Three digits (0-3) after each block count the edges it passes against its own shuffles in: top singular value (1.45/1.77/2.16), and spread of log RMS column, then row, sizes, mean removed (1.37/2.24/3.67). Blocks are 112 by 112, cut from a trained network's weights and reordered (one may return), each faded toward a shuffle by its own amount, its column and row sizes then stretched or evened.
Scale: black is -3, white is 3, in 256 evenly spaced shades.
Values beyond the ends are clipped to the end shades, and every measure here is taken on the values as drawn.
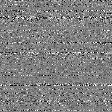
0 0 3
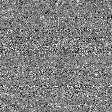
0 0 2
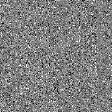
1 2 1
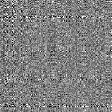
3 2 2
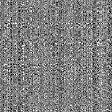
3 2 2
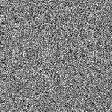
2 0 0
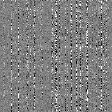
1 3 0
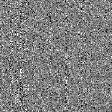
1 2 0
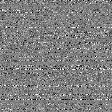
0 0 3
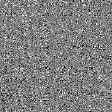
0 2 2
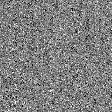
0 1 0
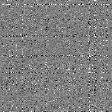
1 2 2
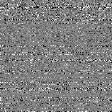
0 1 3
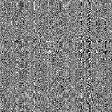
3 2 1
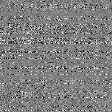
0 1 3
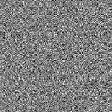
3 1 1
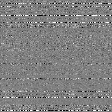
2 0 3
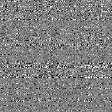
2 1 3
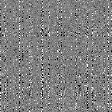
2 3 2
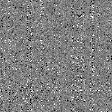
0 2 1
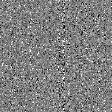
0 2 0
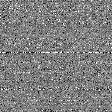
1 0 2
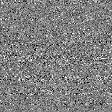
0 0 2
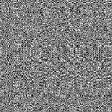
3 1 2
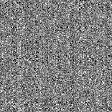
1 1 1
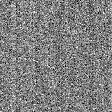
1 0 0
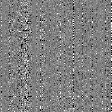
1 3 1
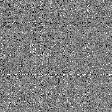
1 2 1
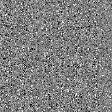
0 2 1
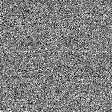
0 0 1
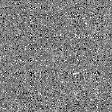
0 2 2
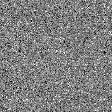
0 1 0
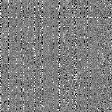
1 3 1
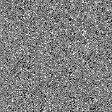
0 2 0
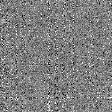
0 2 1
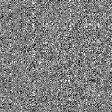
2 2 1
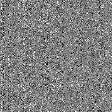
0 2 1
